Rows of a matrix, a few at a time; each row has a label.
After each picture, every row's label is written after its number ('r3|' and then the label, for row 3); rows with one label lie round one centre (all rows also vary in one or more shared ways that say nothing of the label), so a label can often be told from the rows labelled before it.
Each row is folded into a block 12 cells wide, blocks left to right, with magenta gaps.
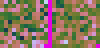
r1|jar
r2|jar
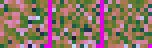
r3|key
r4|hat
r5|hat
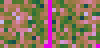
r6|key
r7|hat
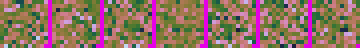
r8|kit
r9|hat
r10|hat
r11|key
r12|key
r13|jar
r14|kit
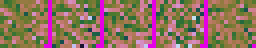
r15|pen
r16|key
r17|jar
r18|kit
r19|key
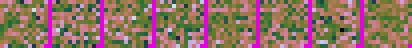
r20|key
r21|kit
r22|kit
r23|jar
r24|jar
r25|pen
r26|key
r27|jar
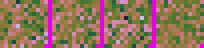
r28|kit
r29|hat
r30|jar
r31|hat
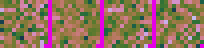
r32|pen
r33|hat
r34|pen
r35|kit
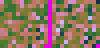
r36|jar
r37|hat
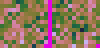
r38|jar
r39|kit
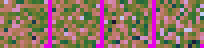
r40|jar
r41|kit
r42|kit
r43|pen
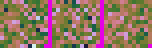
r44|hat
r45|key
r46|hat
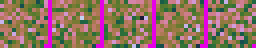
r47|hat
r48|key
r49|key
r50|kit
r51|key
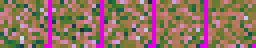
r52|pen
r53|hat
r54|kit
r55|hat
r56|hat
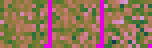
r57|key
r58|pen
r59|pen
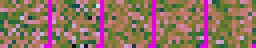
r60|kit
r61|jar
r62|key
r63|hat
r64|hat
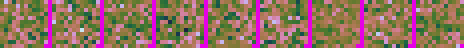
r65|key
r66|jar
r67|kit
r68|key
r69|jar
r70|pen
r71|pen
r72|kit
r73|pen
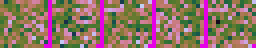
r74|pen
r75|kit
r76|jar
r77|jar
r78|hat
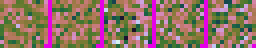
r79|pen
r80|jar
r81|hat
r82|key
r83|kit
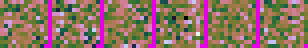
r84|jar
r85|hat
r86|key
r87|jar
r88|hat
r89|hat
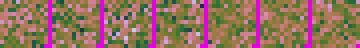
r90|key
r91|kit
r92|jar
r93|jar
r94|kit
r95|hat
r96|key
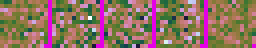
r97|pen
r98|kit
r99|pen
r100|jar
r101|key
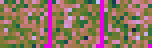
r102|key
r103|pen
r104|hat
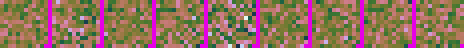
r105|jar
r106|jar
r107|kit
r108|kit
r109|kit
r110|key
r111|hat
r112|kit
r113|kit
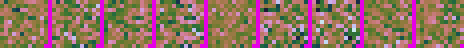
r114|kit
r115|kit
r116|kit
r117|kit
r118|key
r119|hat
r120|hat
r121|jar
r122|pen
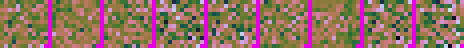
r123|hat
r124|kit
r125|jar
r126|key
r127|kit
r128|pen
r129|hat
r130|jar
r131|jar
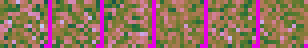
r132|key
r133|pen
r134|kit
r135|kit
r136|hat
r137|jar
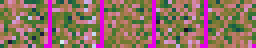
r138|pen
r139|jar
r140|key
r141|kit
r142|pen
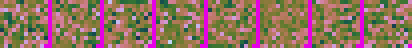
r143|key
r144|hat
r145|jar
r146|hat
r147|key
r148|kit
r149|key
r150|hat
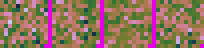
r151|pen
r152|key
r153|hat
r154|pen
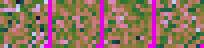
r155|jar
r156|key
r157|pen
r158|key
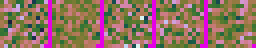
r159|hat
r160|key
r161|kit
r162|pen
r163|jar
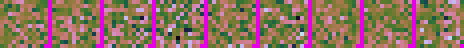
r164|key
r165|kit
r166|hat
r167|hat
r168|key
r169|pen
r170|pen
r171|jar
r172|jar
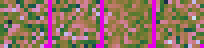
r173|hat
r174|kit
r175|jar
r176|jar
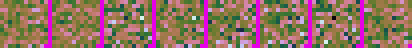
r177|hat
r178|kit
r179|jar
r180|kit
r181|jar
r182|jar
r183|jar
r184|key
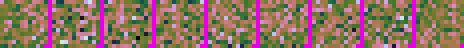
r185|key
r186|jar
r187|key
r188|pen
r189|pen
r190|key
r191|jar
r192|jar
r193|kit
